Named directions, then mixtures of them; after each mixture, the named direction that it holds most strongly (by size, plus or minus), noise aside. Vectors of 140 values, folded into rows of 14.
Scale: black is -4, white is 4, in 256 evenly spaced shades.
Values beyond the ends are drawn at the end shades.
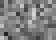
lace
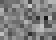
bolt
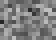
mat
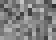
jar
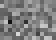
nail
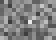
lace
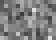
jar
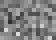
nail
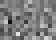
nail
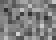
jar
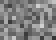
bolt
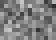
jar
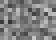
mat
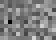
nail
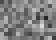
bolt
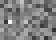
nail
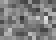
mat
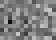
nail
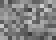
lace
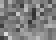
lace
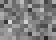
jar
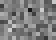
jar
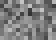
jar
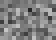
mat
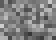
lace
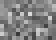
nail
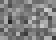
nail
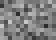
lace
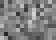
lace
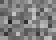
nail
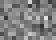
bolt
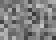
bolt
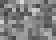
mat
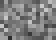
lace
